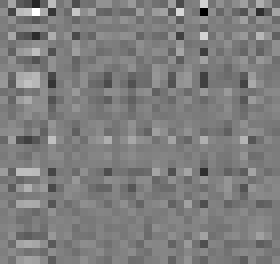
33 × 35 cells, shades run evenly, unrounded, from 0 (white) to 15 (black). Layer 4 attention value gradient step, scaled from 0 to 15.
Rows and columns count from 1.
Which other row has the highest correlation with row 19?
27
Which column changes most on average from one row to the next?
26
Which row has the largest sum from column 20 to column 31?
11
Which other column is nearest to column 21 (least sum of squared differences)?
12
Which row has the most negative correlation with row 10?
18
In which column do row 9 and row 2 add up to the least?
5
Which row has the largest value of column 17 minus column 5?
2
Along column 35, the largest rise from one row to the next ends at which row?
3
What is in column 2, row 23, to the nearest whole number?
8
